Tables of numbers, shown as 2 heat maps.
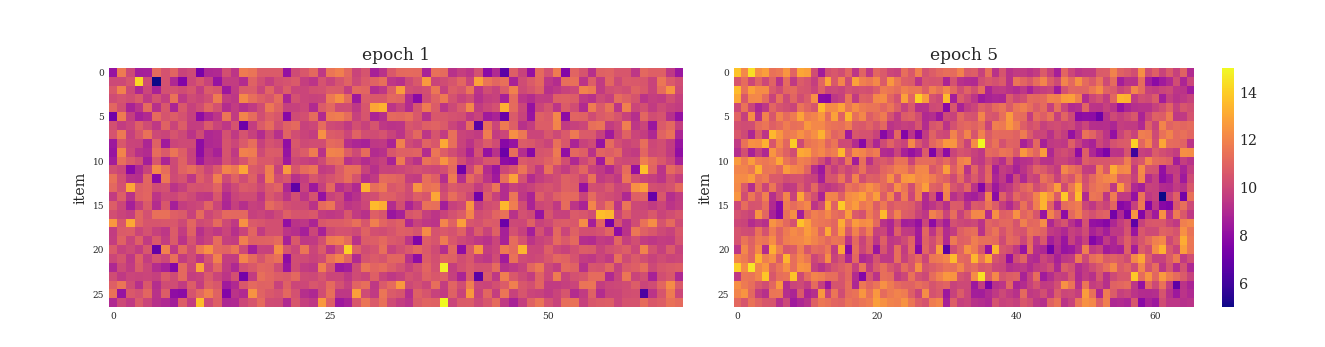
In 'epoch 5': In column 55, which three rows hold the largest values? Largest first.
3, 13, 11
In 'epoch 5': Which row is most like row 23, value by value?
8
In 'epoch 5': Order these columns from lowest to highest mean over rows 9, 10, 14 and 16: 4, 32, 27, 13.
27, 32, 4, 13
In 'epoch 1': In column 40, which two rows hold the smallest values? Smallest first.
11, 20
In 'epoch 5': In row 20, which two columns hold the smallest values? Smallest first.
30, 45
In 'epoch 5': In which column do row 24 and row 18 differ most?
13
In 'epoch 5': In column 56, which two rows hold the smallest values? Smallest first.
16, 15
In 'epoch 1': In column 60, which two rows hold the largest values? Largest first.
13, 18
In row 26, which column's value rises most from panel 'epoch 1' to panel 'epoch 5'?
20
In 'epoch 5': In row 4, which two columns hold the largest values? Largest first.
12, 15
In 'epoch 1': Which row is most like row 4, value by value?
15
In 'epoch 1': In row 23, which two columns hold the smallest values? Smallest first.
42, 15
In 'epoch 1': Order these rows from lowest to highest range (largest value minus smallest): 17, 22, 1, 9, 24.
24, 9, 17, 22, 1
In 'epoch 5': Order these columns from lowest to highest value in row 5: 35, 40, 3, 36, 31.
3, 31, 36, 40, 35
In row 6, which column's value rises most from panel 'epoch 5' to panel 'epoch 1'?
51
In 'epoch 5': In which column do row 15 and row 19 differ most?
61
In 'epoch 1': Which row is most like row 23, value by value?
6
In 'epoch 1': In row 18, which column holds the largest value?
36
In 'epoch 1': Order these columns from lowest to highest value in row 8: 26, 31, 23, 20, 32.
20, 32, 31, 23, 26
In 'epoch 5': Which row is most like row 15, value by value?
1
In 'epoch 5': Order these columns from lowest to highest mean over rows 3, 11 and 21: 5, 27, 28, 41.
41, 28, 5, 27
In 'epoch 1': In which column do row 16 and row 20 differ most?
5
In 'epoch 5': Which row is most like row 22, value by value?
0
